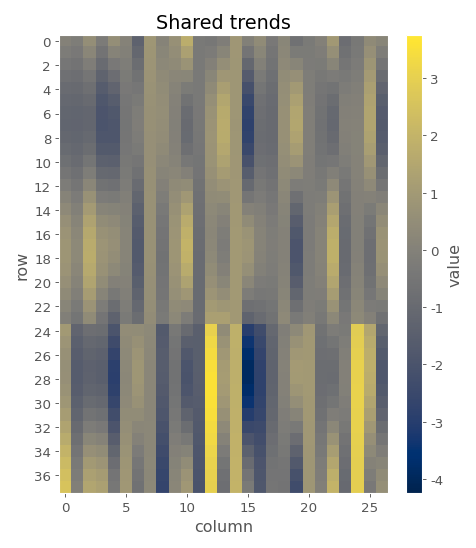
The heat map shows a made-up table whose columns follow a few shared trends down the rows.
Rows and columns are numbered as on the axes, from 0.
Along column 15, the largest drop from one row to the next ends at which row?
24
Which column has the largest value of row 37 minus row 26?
15
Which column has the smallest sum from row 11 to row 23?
6
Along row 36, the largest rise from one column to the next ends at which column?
12
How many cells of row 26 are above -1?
16
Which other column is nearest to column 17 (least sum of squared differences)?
1
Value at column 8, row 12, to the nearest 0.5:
0
